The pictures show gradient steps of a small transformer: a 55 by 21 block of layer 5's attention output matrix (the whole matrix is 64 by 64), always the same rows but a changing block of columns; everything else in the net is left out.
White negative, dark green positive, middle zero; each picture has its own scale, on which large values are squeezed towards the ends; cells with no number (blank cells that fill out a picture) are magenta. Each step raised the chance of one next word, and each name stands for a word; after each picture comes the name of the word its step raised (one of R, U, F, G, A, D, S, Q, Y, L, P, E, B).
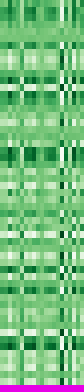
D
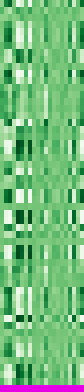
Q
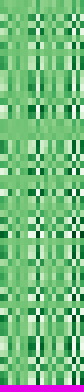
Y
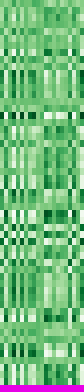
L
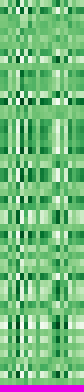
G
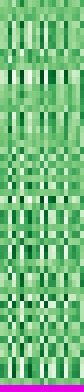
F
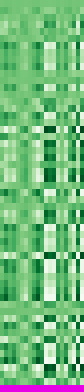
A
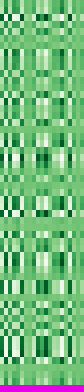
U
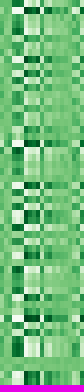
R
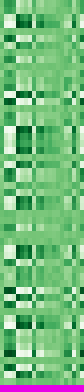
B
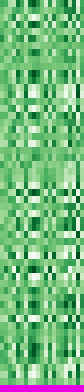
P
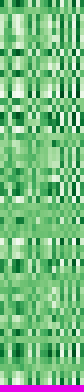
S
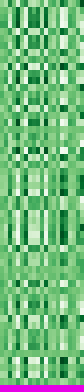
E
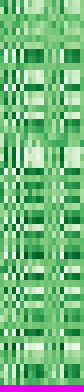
D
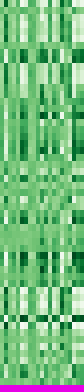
Q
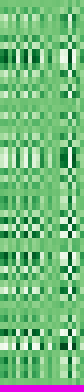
D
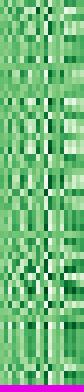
G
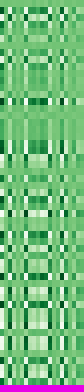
G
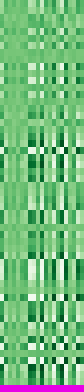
A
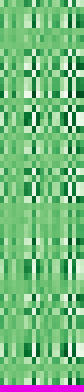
S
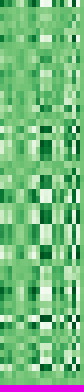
Q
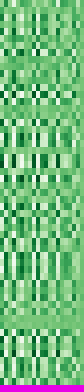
U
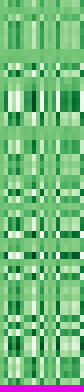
P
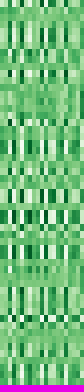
Q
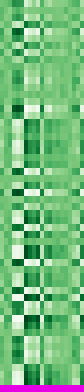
Y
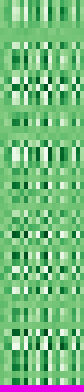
D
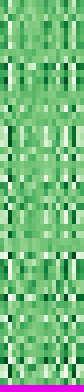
A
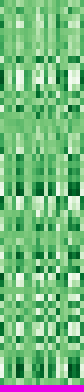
F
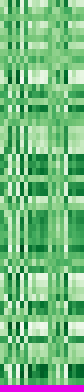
F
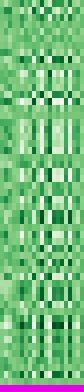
G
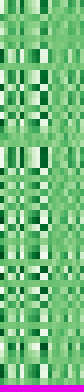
D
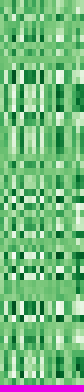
P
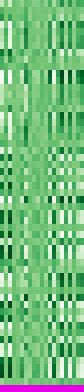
F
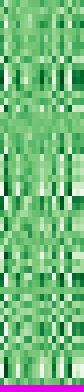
F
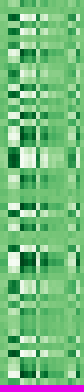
U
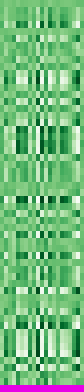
B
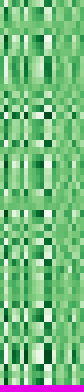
L
